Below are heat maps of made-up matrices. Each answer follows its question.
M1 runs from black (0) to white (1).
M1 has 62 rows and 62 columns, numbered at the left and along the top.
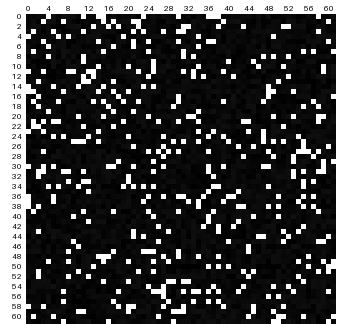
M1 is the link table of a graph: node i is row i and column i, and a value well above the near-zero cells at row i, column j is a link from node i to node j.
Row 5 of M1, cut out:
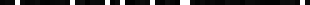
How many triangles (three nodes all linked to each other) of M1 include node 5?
5
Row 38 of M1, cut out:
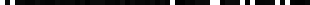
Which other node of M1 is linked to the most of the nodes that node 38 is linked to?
node 36
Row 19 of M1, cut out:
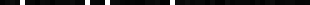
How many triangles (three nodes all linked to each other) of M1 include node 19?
2
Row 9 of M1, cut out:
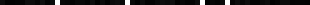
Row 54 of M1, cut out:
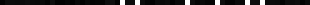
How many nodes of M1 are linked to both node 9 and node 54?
0
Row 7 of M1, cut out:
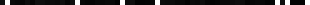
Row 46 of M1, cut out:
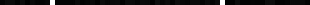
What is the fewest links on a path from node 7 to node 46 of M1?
4
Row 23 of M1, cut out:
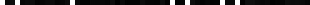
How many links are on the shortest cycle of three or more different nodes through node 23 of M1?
3
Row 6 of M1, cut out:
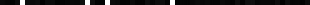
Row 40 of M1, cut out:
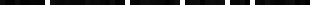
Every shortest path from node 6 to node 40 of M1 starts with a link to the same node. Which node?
node 34
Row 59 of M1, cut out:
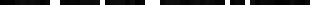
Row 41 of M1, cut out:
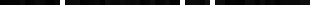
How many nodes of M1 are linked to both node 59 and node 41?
0
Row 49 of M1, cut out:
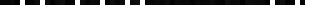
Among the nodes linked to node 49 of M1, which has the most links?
node 25
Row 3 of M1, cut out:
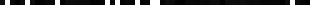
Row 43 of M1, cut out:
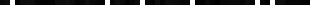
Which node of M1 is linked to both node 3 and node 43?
node 21
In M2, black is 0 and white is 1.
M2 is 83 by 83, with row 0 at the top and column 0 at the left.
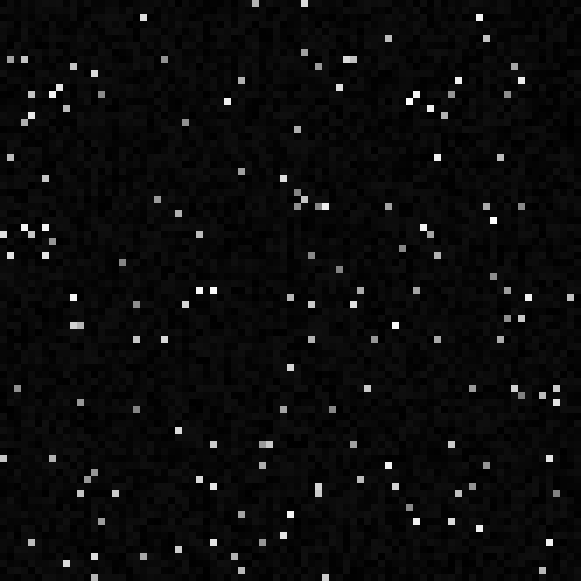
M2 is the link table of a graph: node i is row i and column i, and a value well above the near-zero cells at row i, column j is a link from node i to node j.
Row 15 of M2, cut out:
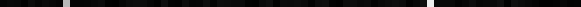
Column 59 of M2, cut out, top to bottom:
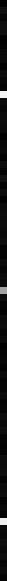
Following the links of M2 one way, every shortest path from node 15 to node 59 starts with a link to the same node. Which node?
node 9
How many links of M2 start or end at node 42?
7
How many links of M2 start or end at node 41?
8
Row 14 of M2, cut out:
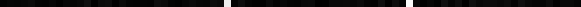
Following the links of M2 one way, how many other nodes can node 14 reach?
8
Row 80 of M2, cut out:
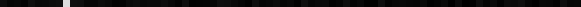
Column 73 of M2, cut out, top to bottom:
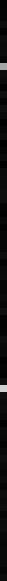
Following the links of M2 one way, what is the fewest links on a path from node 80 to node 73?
2
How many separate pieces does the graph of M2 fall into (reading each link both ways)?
3
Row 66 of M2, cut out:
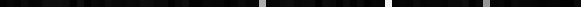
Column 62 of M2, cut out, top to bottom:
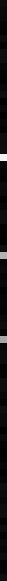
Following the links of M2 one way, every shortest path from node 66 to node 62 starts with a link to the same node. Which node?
node 55
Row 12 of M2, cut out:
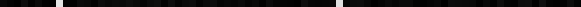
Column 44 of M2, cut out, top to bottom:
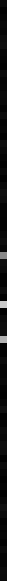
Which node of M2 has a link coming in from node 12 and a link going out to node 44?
node 48
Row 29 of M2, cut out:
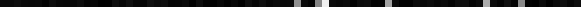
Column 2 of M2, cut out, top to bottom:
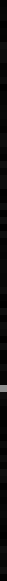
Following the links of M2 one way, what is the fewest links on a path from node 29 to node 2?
2
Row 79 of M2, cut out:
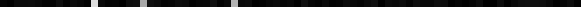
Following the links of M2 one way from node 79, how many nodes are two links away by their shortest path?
9
